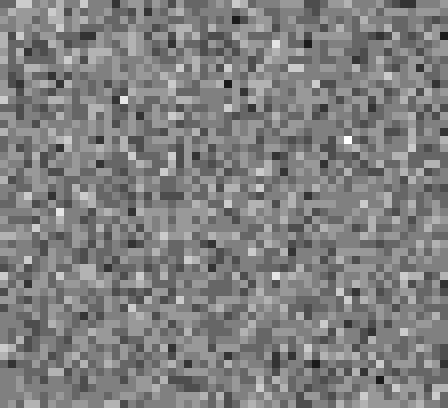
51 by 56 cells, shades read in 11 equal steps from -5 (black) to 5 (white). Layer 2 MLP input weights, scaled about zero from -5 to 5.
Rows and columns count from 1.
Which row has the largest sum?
35
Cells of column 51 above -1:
33
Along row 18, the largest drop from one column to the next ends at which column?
45
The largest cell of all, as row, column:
18, 44
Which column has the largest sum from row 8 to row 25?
52
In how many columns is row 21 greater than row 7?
23
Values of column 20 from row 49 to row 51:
2 1 0
